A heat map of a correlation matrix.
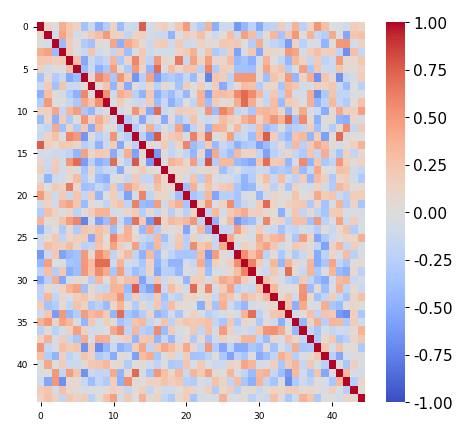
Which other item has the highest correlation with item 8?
28
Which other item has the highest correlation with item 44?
10
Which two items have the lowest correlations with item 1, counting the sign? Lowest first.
42, 18
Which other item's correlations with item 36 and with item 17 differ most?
11
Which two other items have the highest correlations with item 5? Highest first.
16, 23
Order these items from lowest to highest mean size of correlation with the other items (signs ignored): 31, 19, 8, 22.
22, 19, 31, 8
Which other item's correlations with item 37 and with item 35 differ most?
6
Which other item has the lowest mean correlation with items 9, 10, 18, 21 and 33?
15
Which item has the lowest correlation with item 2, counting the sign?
34
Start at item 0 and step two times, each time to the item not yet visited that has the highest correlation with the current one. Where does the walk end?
20
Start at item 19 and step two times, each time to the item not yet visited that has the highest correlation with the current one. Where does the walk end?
13
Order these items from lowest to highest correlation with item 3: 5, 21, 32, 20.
5, 32, 20, 21
